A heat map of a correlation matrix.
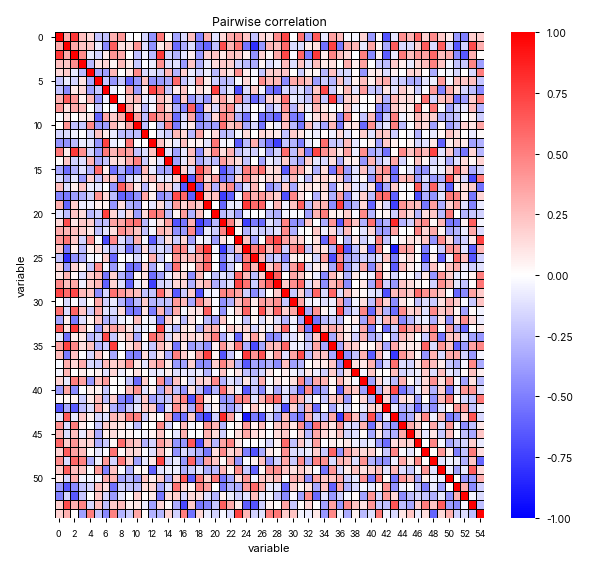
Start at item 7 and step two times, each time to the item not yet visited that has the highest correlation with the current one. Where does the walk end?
1
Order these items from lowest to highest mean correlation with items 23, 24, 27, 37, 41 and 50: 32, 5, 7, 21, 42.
21, 32, 42, 5, 7
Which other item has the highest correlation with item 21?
43
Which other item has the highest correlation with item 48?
13
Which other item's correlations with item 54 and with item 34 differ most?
23
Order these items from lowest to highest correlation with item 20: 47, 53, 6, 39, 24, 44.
53, 24, 47, 44, 39, 6
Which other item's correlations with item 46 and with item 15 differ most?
18
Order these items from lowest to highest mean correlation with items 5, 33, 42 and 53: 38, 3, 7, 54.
54, 7, 38, 3
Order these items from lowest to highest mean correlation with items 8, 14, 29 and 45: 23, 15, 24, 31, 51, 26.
15, 51, 26, 24, 31, 23
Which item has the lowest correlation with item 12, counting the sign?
28
